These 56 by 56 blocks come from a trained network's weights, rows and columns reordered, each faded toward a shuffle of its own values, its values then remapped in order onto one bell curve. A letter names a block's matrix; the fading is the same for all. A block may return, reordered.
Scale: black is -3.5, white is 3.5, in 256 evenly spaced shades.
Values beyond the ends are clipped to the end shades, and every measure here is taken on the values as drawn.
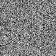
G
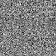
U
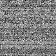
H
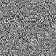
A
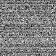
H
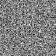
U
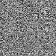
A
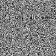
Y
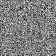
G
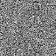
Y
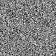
G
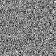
A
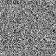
A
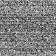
H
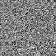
Y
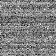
H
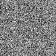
G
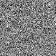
Y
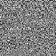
A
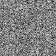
G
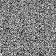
G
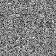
U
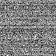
H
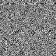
A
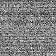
H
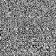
U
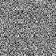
A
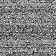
H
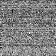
H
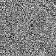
Y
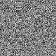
A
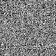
U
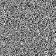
Y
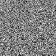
U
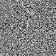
Y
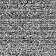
H
